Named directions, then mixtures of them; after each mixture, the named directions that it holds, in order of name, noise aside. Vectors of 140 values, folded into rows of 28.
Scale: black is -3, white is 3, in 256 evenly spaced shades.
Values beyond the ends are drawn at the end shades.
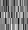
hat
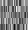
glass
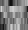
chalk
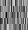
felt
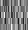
felt, hat.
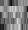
chalk.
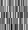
hat.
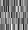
glass, hat.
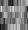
chalk.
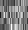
chalk, hat.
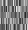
glass.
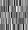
glass, hat.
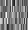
felt.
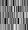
glass, hat.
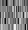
glass, hat.
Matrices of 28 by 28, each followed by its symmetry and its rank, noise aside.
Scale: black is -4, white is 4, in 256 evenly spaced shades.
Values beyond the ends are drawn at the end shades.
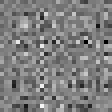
no symmetry, rank four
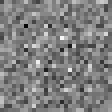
symmetric, rank eight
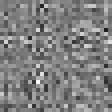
antisymmetric, rank four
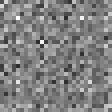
symmetric, rank six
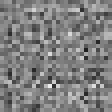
antisymmetric, rank four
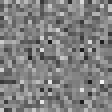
antisymmetric, rank six
